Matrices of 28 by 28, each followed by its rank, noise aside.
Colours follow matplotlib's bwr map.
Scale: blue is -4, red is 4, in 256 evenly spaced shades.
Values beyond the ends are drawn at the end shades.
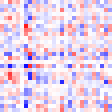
three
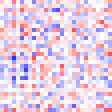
four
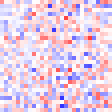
six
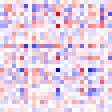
three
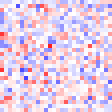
seven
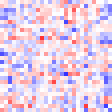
four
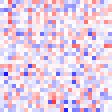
seven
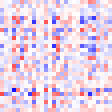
three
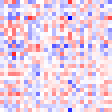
three
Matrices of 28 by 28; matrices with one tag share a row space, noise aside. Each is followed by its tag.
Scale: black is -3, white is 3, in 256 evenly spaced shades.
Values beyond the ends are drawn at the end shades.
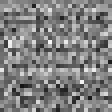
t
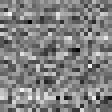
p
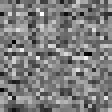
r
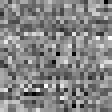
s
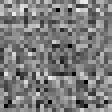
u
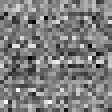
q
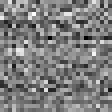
r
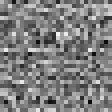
p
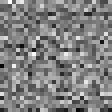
r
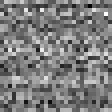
r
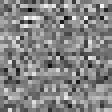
s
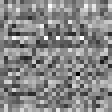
t
